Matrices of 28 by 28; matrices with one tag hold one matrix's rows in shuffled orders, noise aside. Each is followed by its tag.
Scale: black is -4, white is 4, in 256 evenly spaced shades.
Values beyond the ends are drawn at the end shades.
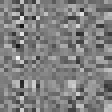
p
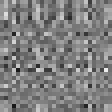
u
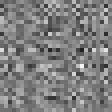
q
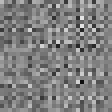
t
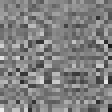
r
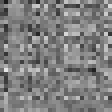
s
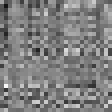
s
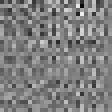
t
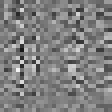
p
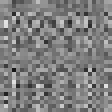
u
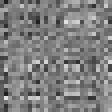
s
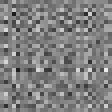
u
